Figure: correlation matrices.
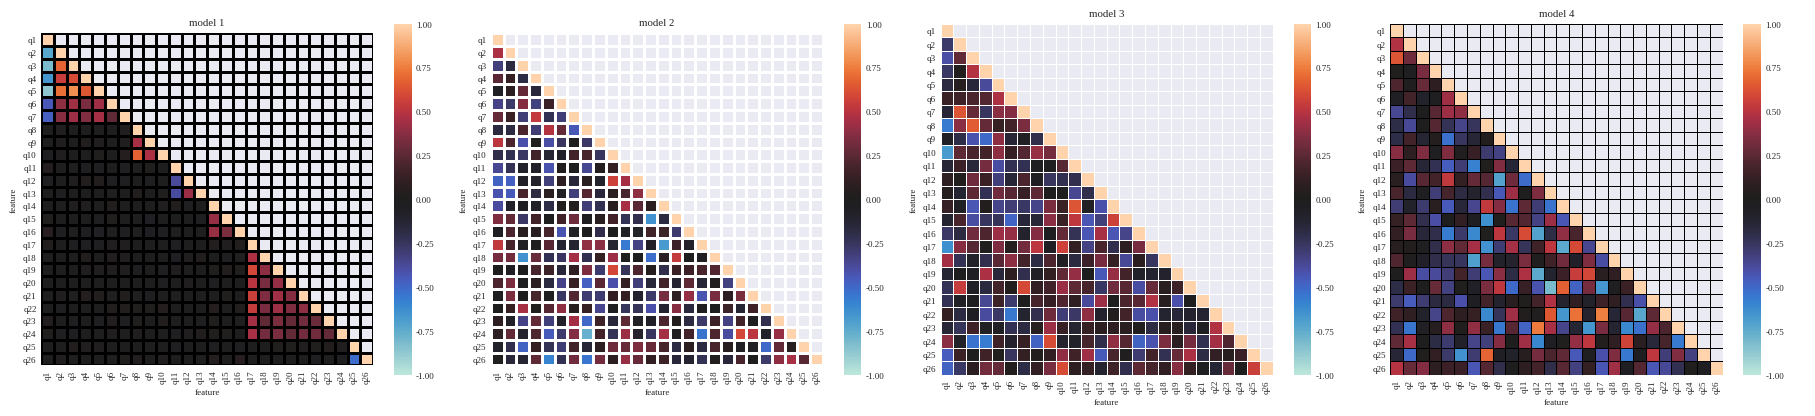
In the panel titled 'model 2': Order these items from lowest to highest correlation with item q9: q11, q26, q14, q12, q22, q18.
q22, q14, q12, q11, q18, q26
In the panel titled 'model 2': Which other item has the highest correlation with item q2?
q1
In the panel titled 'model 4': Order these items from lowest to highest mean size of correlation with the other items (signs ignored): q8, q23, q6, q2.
q6, q2, q8, q23
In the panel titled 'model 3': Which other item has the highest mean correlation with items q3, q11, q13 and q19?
q4
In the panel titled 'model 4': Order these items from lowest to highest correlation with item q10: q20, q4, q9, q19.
q20, q9, q19, q4
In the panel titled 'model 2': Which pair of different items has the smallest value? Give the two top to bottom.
q8, q24
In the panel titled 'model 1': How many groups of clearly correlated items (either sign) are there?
6
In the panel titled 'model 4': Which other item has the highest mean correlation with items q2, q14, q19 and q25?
q16
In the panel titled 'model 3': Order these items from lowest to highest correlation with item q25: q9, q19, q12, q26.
q9, q19, q12, q26
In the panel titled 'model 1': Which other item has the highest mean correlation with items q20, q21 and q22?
q17
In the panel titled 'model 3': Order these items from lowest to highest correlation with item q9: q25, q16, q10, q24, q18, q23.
q16, q25, q18, q10, q23, q24
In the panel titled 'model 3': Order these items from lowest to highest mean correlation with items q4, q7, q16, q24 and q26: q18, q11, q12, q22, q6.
q22, q11, q12, q18, q6
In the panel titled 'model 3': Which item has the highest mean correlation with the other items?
q10
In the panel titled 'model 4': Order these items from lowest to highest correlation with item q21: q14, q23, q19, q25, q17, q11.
q19, q14, q11, q17, q23, q25
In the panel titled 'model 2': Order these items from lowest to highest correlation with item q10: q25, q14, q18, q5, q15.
q5, q14, q15, q25, q18
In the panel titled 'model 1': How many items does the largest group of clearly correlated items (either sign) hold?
8
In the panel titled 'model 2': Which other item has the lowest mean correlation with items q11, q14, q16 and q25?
q17
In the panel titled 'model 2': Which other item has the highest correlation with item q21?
q24
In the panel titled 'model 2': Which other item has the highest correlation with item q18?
q15
